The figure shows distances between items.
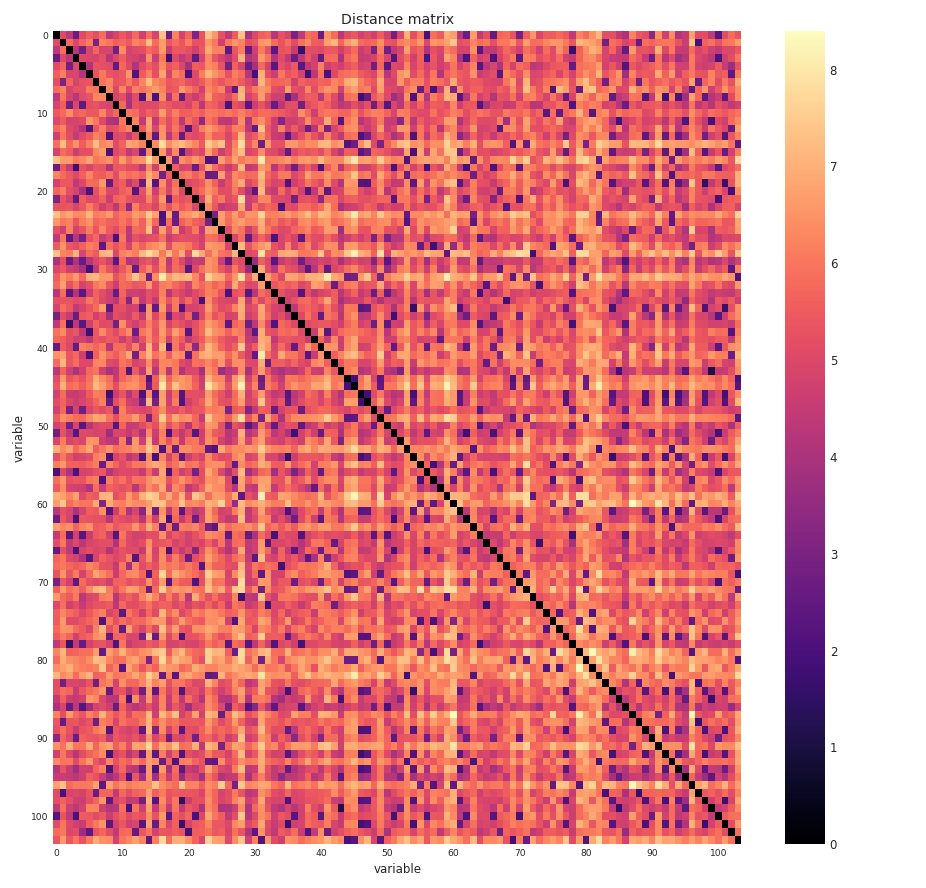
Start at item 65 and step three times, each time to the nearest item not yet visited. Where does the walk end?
42
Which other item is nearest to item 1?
97
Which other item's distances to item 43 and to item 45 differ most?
99
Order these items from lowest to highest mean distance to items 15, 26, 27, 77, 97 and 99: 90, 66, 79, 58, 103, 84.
84, 66, 90, 58, 79, 103
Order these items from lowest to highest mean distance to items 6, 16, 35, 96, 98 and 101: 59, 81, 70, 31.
70, 81, 59, 31
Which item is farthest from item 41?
31
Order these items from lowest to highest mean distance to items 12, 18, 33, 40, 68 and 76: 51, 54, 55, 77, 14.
51, 54, 77, 55, 14
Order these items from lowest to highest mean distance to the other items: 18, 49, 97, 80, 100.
100, 97, 18, 49, 80
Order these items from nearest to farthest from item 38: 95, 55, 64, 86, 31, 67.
67, 86, 64, 95, 55, 31
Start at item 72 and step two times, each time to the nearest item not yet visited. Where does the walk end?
59
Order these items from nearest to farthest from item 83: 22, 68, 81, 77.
22, 68, 77, 81
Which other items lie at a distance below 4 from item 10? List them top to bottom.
74, 76, 81
